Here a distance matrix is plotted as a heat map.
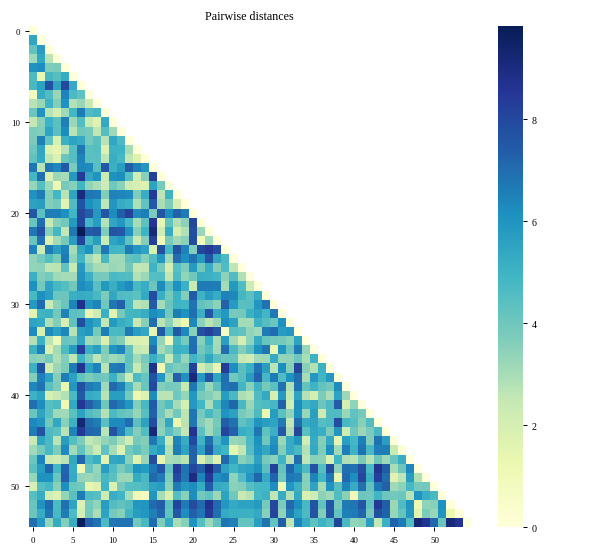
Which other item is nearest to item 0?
7
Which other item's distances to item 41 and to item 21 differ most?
23
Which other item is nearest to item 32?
19
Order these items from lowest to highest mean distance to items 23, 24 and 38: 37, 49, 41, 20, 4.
49, 37, 4, 41, 20
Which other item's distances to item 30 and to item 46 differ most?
11
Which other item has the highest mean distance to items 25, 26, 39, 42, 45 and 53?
20
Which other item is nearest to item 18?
43
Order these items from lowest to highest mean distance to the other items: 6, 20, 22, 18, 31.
31, 18, 22, 6, 20
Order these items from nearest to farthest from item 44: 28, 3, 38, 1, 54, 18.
18, 3, 54, 38, 28, 1
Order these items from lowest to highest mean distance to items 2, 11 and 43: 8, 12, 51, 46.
51, 46, 8, 12
